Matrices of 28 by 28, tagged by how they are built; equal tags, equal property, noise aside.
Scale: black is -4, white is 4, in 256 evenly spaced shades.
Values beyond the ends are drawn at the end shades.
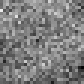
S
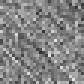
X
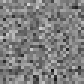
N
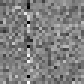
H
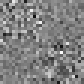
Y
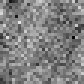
S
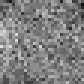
S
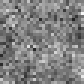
S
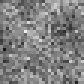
S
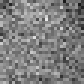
S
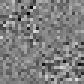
Y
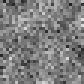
S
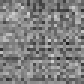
N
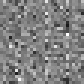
H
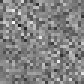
Y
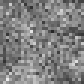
S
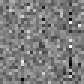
H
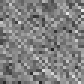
X
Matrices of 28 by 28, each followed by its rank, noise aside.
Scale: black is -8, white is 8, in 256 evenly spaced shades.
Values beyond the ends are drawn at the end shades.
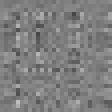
three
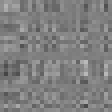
two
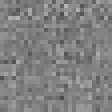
six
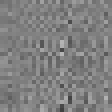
three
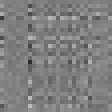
two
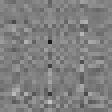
four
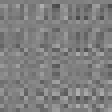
two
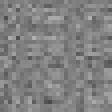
three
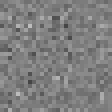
six
